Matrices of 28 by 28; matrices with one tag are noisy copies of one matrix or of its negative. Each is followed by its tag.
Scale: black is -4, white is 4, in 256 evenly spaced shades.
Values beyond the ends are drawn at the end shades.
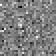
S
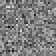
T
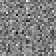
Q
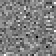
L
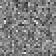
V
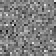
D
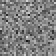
Q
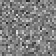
Q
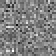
T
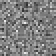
V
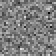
L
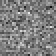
L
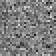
L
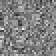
S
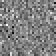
D
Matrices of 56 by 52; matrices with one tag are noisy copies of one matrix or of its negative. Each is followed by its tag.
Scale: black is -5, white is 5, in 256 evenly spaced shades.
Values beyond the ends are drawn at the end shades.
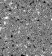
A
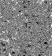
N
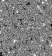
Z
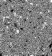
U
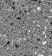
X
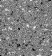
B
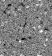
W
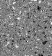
X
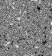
X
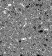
W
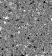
A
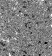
N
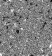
U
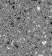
X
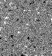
A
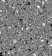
Z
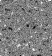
B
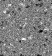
W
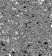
N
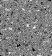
B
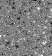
X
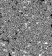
N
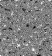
B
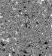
N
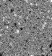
U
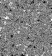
A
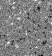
X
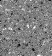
B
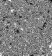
U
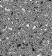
B
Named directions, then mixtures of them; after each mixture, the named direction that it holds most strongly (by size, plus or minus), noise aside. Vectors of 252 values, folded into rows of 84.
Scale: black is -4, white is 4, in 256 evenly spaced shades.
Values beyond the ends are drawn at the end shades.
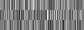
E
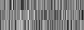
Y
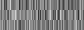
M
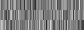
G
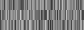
Y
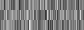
E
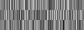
E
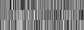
Y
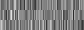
G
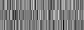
M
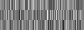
E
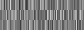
E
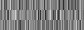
M
